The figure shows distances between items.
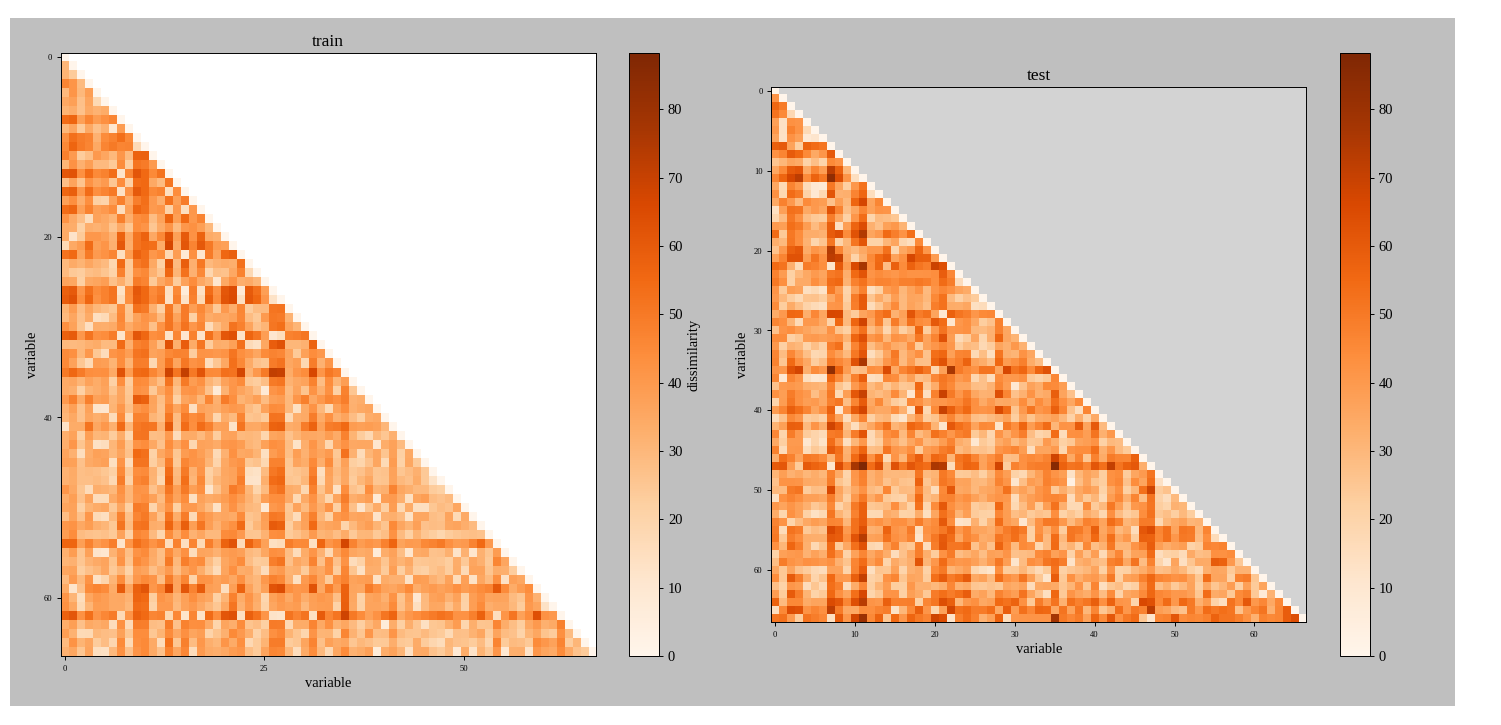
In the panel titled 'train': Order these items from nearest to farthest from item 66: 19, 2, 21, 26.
2, 19, 21, 26
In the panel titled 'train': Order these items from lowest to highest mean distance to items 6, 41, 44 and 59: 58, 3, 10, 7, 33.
58, 3, 33, 7, 10
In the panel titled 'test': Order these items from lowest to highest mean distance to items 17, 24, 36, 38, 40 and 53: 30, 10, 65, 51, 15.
30, 51, 15, 65, 10
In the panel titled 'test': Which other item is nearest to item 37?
49
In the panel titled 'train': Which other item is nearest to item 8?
6
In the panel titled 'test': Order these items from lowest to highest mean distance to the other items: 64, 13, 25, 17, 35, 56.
25, 13, 17, 56, 64, 35
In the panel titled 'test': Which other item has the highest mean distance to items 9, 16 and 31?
11
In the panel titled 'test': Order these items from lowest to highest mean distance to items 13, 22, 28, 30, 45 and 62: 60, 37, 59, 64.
60, 37, 59, 64
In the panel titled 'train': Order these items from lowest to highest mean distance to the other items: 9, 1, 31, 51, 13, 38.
51, 38, 1, 31, 13, 9
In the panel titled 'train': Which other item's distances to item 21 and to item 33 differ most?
41
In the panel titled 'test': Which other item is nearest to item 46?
14
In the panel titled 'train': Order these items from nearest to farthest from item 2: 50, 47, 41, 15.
50, 47, 41, 15
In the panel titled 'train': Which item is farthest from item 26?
35
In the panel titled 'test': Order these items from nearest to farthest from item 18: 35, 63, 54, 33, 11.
63, 33, 54, 35, 11
